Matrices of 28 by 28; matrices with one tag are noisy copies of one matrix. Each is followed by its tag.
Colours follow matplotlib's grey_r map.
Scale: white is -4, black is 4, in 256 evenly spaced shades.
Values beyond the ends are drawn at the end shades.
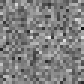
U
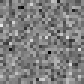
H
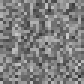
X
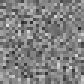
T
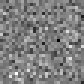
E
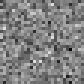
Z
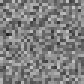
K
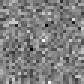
T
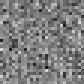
H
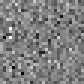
K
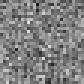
T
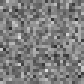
X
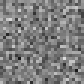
K
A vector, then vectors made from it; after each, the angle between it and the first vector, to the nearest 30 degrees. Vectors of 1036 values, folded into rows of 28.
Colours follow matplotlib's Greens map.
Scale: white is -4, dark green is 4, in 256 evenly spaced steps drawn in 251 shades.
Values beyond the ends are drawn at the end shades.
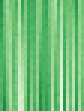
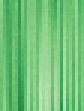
150 degrees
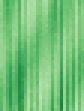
150 degrees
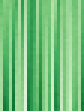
60 degrees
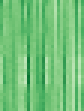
60 degrees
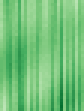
150 degrees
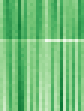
150 degrees
